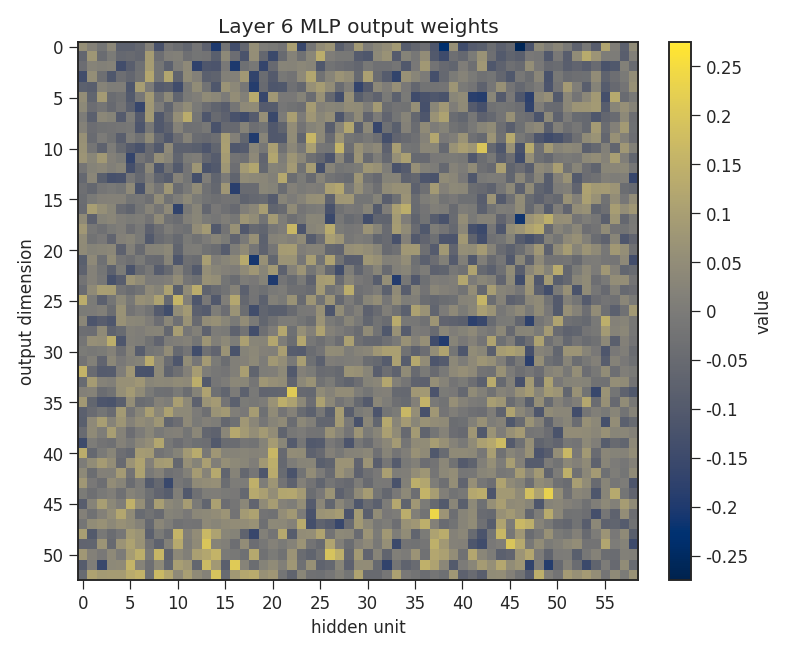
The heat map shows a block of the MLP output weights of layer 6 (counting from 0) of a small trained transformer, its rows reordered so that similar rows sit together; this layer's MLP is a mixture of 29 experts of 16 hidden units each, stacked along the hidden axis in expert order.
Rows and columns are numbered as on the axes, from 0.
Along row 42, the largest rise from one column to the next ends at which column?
20
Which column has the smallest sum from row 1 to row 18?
14
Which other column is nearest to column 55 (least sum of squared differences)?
50
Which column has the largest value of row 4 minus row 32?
6
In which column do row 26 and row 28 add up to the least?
18
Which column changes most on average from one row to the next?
47
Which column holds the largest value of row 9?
24
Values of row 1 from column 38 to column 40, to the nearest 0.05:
-0.15 -0.05 -0.05
